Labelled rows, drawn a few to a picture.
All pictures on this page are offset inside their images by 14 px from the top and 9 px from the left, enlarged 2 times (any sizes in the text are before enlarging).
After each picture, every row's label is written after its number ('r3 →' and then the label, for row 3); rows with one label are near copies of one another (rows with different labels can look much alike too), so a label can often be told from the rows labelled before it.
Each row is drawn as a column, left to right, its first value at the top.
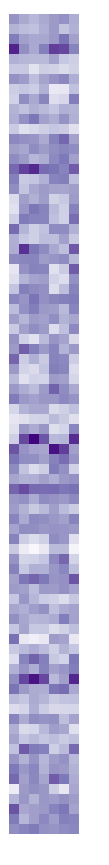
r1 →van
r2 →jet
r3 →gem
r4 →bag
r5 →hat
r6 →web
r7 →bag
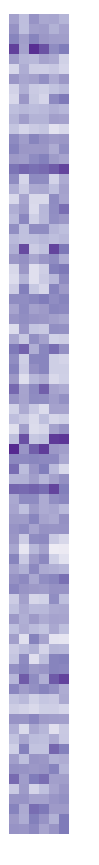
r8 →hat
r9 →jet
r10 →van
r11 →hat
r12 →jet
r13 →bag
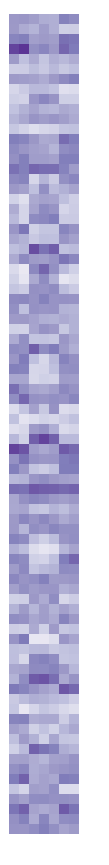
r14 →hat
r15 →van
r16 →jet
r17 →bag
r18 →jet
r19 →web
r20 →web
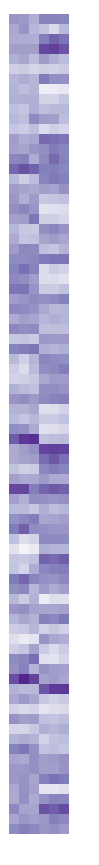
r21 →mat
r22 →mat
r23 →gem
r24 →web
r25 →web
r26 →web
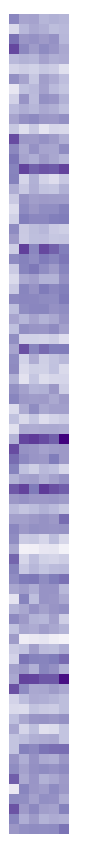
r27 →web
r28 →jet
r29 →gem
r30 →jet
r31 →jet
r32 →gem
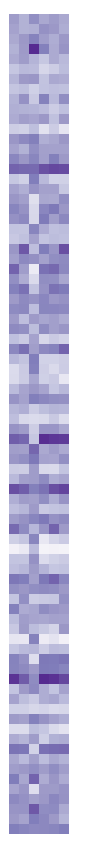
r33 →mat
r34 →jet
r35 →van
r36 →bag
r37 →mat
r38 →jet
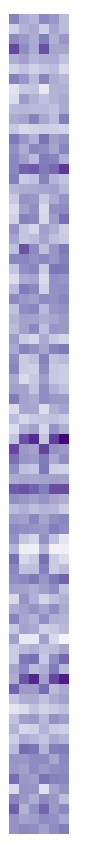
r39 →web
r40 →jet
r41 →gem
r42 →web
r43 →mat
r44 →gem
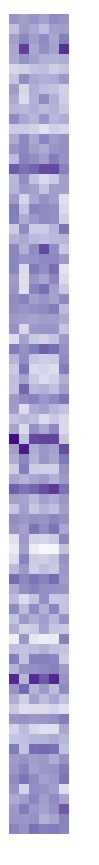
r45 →gem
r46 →hat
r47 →mat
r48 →jet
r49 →mat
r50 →van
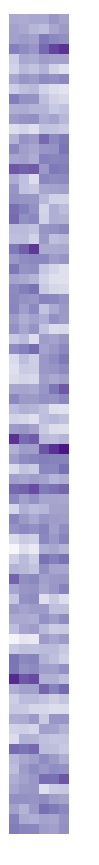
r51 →bag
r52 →jet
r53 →jet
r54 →web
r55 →hat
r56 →hat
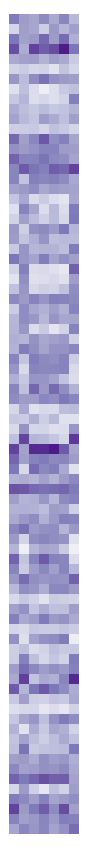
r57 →web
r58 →mat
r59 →hat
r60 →web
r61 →hat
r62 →van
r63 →bag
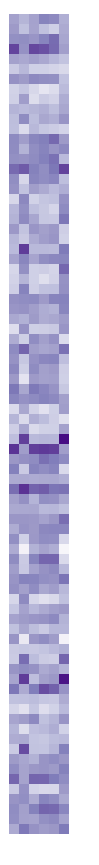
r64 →hat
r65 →jet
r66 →hat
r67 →web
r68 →web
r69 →gem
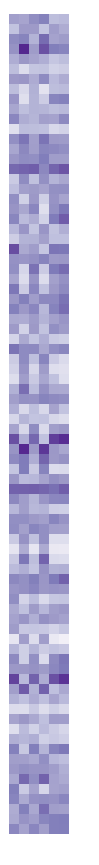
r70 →jet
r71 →hat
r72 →mat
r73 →web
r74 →bag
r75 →bag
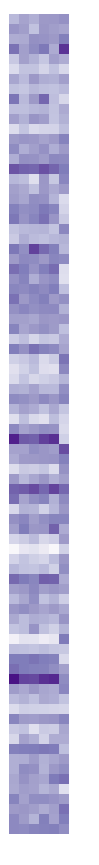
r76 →bag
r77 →mat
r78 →jet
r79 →bag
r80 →mat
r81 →van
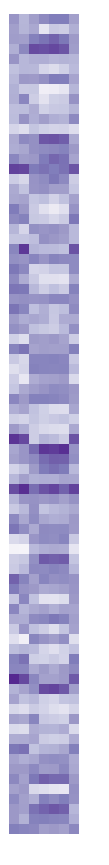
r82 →mat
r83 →jet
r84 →van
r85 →web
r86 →web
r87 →web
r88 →jet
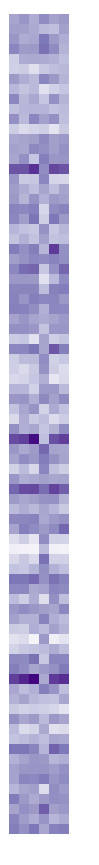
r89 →bag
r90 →mat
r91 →gem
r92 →web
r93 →jet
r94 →mat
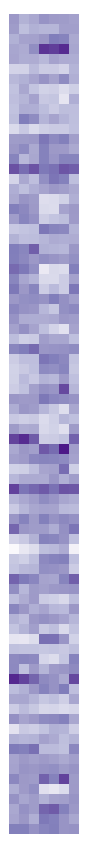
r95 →mat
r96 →gem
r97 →jet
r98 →van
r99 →van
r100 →hat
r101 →mat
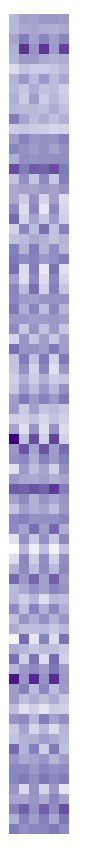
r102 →gem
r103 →van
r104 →mat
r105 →van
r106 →mat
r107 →van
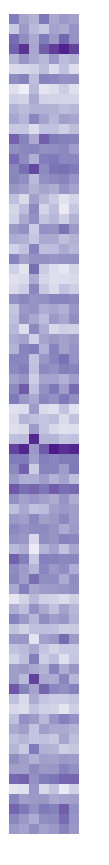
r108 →web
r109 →hat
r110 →gem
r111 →web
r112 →hat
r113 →van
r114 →hat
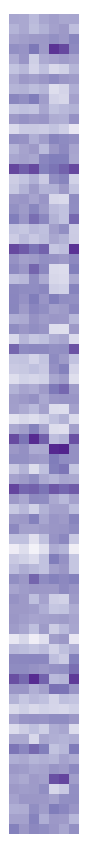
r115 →jet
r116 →jet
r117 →bag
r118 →jet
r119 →hat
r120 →hat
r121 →jet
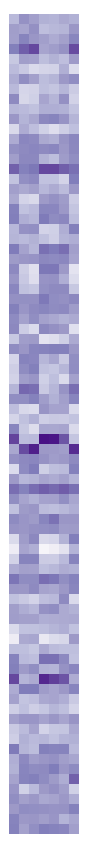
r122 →bag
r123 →hat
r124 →hat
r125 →gem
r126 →gem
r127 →jet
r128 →hat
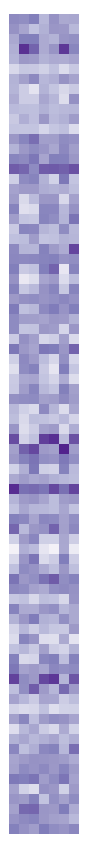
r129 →mat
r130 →van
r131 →web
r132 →gem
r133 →mat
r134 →hat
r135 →jet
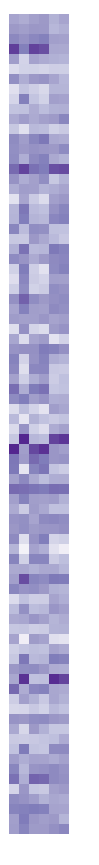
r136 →hat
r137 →bag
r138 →hat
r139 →hat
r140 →gem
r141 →gem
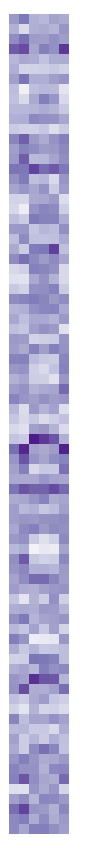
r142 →van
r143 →web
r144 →gem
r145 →bag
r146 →jet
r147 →hat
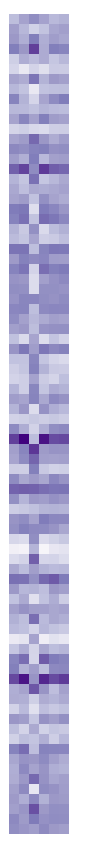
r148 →bag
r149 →gem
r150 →web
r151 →gem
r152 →bag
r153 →bag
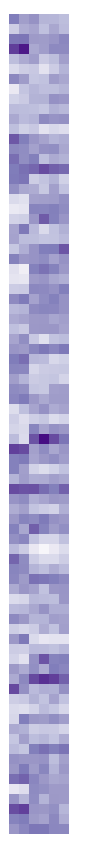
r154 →web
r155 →van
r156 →mat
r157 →gem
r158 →bag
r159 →jet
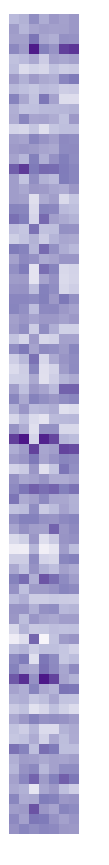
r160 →bag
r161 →gem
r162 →van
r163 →bag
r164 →mat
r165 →hat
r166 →hat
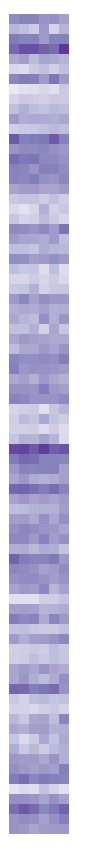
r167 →web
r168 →web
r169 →web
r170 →hat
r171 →web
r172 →van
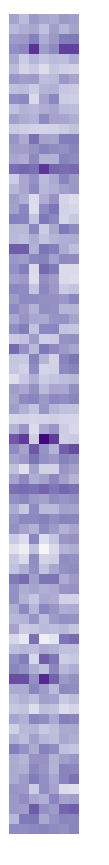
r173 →jet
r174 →bag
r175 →van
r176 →gem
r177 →bag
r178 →van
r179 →van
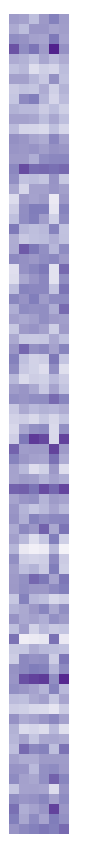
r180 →van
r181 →jet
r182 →bag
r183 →mat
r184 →van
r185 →mat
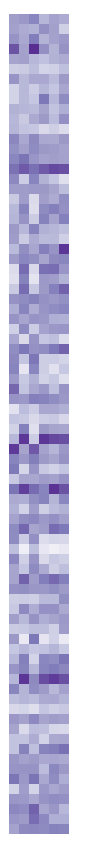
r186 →hat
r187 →mat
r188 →van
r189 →bag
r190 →mat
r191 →jet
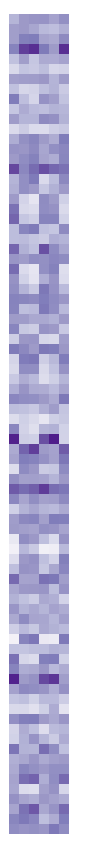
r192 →bag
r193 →van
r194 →van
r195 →jet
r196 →gem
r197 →van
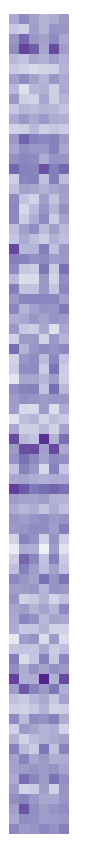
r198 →jet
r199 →web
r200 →hat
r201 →gem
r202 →hat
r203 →mat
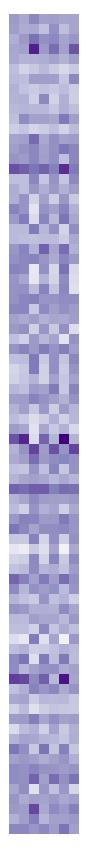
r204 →mat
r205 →gem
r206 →van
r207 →jet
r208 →hat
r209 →gem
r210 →hat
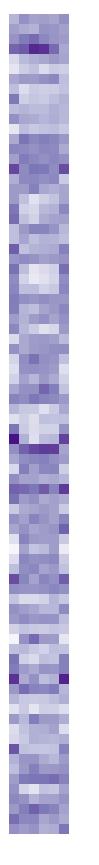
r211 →bag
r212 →web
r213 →van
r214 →hat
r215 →hat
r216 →mat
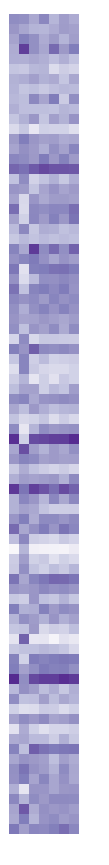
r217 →mat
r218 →van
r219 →jet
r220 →mat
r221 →bag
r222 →mat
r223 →bag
